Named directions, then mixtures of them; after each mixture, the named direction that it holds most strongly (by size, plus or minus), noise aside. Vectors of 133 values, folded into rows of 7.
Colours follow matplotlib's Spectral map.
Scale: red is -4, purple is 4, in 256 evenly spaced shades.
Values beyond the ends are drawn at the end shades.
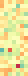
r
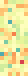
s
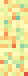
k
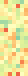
s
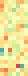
r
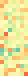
r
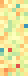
r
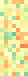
s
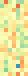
r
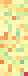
k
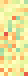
k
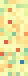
s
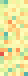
r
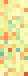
s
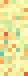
k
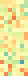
k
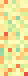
r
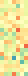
s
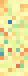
s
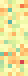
s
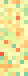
s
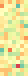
r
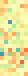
s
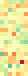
s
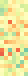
s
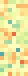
s
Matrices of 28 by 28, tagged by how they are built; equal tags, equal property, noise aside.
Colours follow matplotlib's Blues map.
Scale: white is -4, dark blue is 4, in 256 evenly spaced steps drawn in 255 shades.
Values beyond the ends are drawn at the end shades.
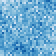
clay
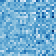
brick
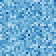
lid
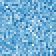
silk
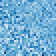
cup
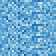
lid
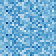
lid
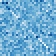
silk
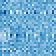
brick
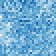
clay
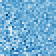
cup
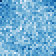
clay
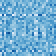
brick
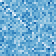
silk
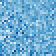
cup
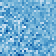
cup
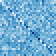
silk
